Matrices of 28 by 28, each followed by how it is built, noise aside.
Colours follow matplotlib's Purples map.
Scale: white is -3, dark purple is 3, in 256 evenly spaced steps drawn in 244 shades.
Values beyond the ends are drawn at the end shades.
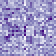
low rank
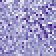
upper triangular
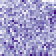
smooth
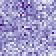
smooth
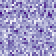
repeating columns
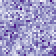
smooth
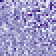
upper triangular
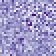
upper triangular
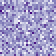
repeating columns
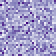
repeating rows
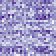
blocks
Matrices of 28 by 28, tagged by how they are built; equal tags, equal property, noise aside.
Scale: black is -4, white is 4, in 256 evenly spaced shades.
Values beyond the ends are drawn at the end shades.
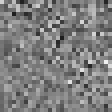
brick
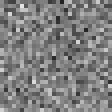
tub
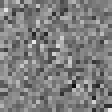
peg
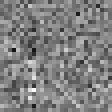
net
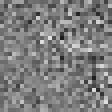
brick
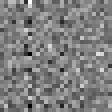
net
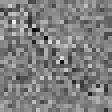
peg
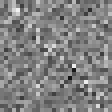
peg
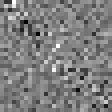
peg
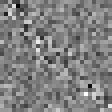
peg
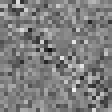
peg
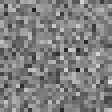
tub
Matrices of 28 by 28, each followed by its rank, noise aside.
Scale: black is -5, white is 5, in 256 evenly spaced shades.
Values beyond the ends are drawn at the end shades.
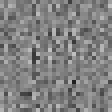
four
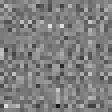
four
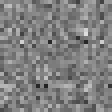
four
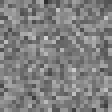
six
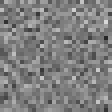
six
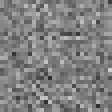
seven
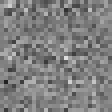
five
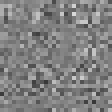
six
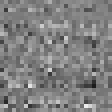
four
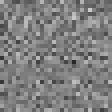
five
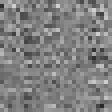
six
